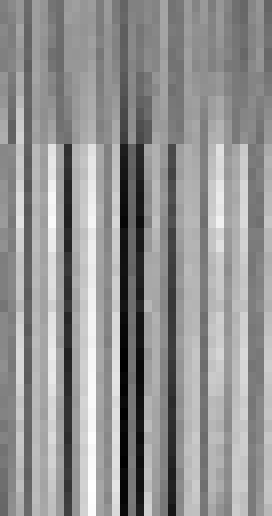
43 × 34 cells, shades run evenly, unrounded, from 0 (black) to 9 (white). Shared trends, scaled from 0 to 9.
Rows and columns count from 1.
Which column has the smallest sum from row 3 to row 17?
16
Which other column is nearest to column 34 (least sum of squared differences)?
30
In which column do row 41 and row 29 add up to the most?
12
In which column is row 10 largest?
3
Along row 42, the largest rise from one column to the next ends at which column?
19
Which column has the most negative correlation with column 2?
1
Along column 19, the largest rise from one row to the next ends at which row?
13
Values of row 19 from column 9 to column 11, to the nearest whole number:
1 6 7
